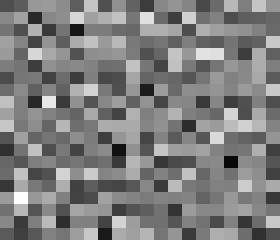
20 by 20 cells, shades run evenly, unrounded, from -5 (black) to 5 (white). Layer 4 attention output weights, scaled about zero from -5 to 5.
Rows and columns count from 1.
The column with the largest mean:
7
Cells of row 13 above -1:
14
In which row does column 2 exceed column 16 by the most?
17
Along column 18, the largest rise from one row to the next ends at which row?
11
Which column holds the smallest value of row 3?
6
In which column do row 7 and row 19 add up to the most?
10
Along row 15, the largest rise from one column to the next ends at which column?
5
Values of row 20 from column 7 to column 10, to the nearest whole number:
3 -4 2 1
